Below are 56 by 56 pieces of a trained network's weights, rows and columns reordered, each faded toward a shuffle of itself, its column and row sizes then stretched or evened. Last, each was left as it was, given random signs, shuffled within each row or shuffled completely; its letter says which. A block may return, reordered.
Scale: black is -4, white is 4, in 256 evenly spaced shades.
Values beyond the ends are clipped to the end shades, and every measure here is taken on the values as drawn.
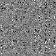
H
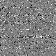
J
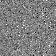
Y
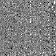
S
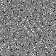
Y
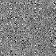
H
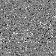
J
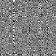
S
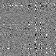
S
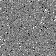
Y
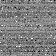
J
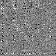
S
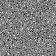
Y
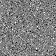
Y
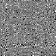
S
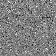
Y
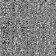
S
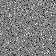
Y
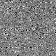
J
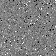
Y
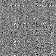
S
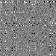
S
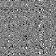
S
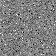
Y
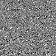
J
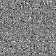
J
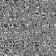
S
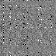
H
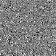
J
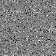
J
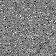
Y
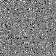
J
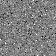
Y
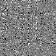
H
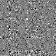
H
